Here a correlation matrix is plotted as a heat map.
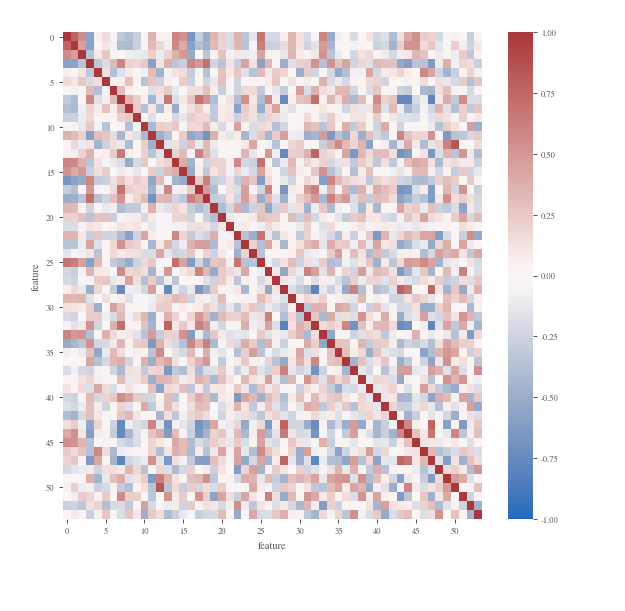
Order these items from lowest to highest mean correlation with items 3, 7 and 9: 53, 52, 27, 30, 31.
53, 52, 27, 30, 31
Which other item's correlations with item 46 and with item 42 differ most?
25
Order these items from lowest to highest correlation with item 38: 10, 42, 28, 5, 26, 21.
28, 42, 5, 21, 10, 26
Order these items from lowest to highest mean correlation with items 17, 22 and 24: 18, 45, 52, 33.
33, 45, 52, 18
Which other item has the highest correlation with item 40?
7
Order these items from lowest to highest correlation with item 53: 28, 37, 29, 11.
29, 11, 28, 37
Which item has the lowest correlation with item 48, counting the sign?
22
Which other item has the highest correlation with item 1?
0
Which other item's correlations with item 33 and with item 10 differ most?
52
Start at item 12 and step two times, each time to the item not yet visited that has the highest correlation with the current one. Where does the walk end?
44
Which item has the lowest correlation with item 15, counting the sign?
16
